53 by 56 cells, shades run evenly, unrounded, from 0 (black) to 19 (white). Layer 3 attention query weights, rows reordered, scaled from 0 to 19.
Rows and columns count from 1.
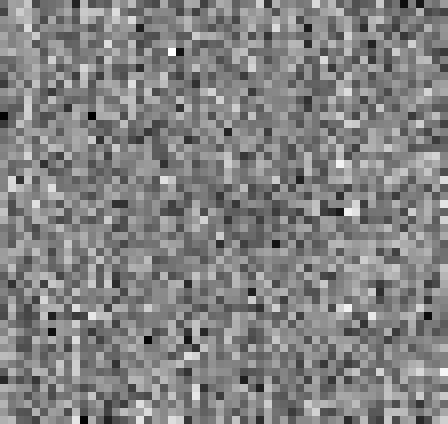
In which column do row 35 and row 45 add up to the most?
25
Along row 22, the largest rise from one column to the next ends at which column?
39
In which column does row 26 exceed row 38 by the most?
5
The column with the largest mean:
44
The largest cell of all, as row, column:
7, 22
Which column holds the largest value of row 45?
24
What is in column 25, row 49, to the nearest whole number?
16
